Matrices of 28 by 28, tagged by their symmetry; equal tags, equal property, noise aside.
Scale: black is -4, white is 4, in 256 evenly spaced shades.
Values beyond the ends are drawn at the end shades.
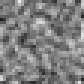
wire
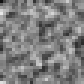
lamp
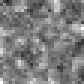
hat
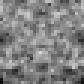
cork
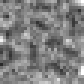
lamp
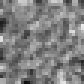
wire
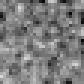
hat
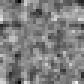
wire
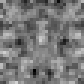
cork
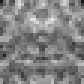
cork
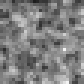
lamp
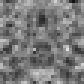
cork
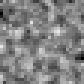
lamp
